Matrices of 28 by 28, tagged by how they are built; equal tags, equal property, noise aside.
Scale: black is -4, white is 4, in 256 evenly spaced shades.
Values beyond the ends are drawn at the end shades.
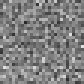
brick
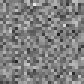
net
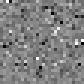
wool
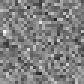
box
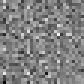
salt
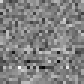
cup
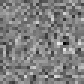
salt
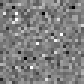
wool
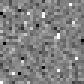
wool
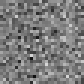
net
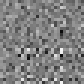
salt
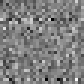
cup
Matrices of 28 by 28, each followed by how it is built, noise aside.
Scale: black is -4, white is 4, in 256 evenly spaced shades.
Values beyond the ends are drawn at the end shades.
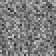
repeating columns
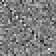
diagonal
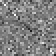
diagonal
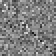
diagonal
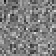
blocks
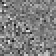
lower triangular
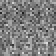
repeating columns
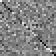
diagonal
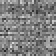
blocks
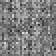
blocks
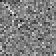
diagonal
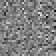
uneven columns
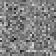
low rank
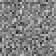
repeating columns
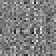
low rank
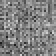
blocks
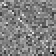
diagonal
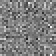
blocks
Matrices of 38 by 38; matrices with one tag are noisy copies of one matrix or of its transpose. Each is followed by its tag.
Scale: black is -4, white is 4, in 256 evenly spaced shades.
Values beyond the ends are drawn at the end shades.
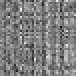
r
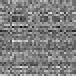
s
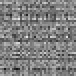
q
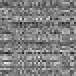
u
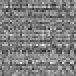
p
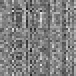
s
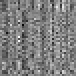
u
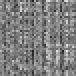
r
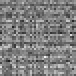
r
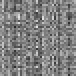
q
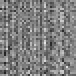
p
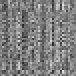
u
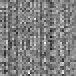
p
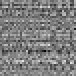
p
